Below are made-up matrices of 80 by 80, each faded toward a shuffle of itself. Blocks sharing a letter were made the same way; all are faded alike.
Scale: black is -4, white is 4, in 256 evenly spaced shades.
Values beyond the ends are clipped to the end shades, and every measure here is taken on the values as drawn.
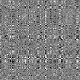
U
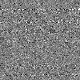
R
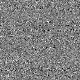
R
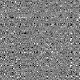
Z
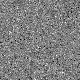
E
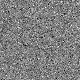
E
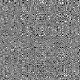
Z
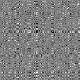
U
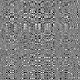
U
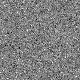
E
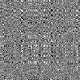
Z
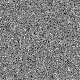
E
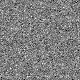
E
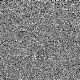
R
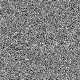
R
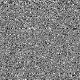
R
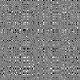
U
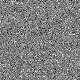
R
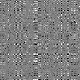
U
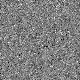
E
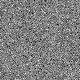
E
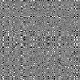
U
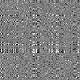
U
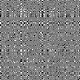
U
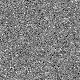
E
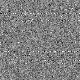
R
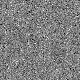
E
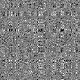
Z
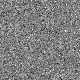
E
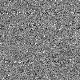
R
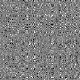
Z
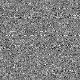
R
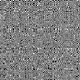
Z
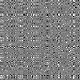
U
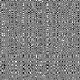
U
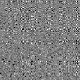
Z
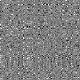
Z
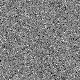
E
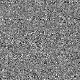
R
